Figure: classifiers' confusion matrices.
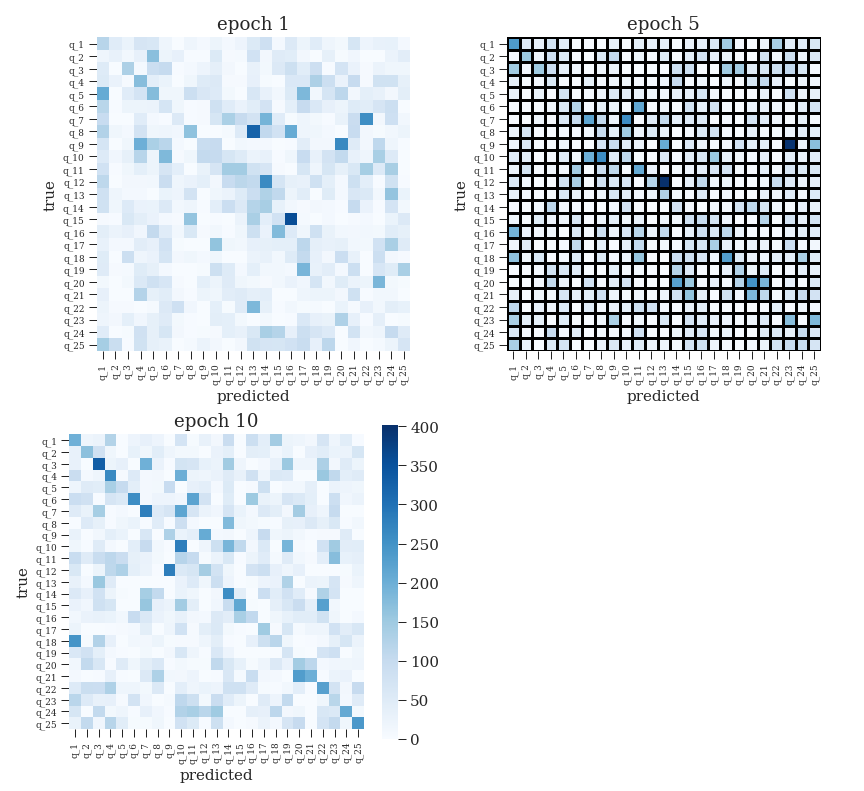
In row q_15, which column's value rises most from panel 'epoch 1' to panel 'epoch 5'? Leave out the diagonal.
q_21
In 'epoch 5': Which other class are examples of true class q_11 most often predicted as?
q_6
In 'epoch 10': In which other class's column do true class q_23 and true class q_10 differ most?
q_14
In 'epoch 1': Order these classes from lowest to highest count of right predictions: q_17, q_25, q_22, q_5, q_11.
q_22, q_25, q_17, q_11, q_5
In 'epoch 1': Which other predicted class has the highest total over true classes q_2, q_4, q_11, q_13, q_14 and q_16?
q_24
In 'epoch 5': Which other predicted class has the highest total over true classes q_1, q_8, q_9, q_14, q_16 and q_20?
q_23
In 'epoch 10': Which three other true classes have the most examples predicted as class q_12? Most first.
q_9, q_24, q_6
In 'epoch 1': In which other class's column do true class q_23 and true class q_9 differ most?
q_4
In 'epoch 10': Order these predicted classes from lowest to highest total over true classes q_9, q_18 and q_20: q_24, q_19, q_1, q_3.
q_19, q_24, q_3, q_1
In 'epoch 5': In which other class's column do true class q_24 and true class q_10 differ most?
q_8
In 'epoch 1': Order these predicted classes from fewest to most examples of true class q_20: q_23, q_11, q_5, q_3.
q_3, q_11, q_5, q_23
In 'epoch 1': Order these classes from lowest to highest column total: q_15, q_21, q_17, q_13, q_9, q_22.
q_9, q_22, q_15, q_21, q_17, q_13
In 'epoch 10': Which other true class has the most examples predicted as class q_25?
q_22
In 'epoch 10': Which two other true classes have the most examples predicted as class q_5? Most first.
q_12, q_11
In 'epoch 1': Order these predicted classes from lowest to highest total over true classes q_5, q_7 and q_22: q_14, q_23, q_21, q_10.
q_23, q_21, q_10, q_14
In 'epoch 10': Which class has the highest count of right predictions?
q_3
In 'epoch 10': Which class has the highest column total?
q_10
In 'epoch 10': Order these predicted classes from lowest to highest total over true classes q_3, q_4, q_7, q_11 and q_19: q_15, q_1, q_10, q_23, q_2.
q_15, q_2, q_1, q_23, q_10
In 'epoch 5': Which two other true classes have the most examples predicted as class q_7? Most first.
q_10, q_20
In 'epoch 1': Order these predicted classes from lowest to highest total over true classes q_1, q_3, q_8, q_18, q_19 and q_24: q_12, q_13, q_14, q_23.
q_12, q_23, q_14, q_13
